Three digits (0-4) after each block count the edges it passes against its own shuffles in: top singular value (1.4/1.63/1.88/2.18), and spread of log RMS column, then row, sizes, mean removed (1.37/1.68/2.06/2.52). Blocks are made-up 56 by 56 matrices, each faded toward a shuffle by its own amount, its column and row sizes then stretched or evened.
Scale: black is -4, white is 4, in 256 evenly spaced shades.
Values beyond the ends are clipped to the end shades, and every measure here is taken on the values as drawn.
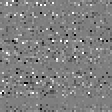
0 0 4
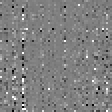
3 4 2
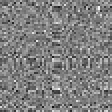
4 2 3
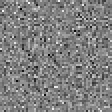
3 1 0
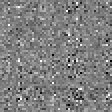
1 3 4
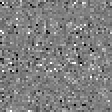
0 1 3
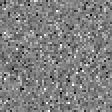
0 0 0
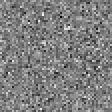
0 1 1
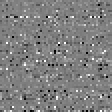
1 1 4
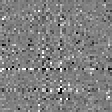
4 2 3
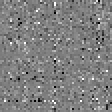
0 2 2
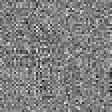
4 3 0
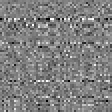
4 0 4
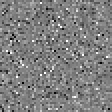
1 0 0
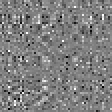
4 3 2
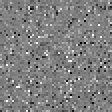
1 1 2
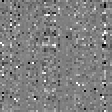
2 4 1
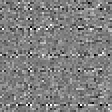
4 1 4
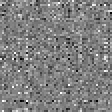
2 1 3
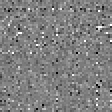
0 2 2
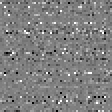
0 0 4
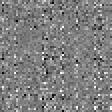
1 4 3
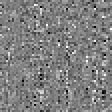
3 3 0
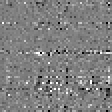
3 2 4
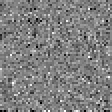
1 1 2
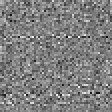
3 0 3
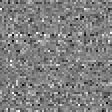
2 0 4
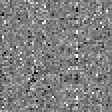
2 2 0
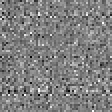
4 2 3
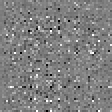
0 3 2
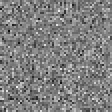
1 0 1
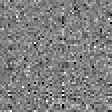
3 2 0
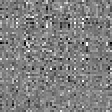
3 4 3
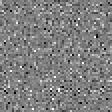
3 0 2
